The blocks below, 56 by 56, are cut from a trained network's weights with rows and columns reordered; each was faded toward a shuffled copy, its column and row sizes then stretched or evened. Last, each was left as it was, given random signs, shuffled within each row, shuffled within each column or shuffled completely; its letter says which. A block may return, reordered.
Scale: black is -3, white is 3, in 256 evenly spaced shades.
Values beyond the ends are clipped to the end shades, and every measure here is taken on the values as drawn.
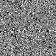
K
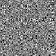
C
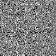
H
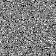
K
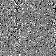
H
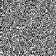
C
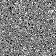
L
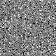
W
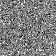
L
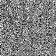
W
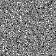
W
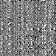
C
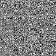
H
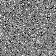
L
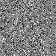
W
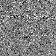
K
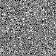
H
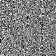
W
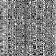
C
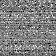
K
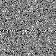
K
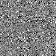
H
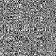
C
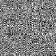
C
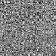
C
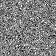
L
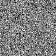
W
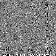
H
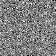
K
